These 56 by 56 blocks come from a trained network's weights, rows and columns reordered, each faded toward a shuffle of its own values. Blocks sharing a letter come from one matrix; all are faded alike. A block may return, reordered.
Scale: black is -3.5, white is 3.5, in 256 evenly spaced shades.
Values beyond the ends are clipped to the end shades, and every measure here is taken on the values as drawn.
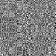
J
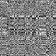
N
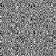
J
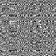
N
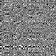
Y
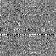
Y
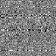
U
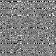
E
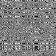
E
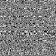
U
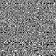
U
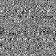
U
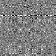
Y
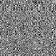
J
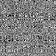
U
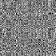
J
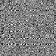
U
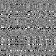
E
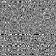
Y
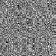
J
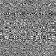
U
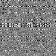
E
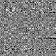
U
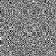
J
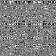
E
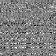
U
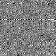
Y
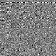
Y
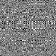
U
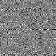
Y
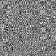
J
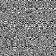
U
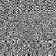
U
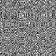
J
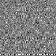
Y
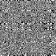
U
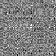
J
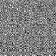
J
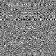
Y
